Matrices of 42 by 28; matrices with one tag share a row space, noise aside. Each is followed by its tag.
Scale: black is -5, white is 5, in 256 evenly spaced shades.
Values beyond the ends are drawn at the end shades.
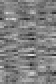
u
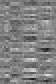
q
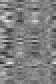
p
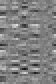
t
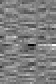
u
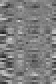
p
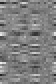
t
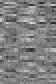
u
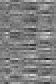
q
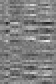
q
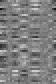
t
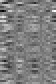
p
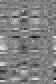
t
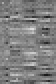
q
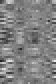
p
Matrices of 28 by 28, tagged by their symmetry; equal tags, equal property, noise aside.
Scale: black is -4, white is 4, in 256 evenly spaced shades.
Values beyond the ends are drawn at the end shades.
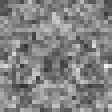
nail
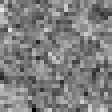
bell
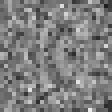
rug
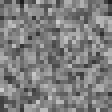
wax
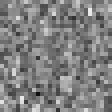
wax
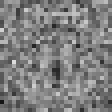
nail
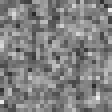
wax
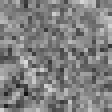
bell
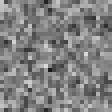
rug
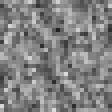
wax
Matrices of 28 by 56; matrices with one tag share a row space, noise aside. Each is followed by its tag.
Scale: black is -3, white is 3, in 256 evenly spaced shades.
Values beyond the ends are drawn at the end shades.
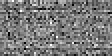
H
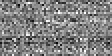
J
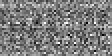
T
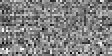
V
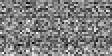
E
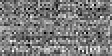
J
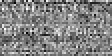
J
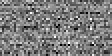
J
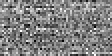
H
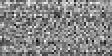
T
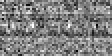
E
